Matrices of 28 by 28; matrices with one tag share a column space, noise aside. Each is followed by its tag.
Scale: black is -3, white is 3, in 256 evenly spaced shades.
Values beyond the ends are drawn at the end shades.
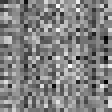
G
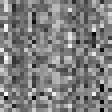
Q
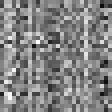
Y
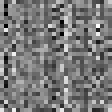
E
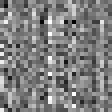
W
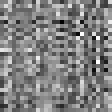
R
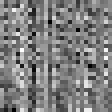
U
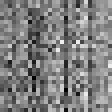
Y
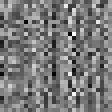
R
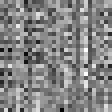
U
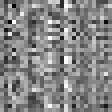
R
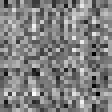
W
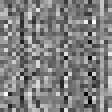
W
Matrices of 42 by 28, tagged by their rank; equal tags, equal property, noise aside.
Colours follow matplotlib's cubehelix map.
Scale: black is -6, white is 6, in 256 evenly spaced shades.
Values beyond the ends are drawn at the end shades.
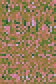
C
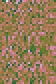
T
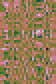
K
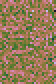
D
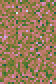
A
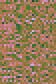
T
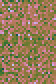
D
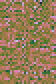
T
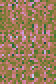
K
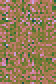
K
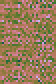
K
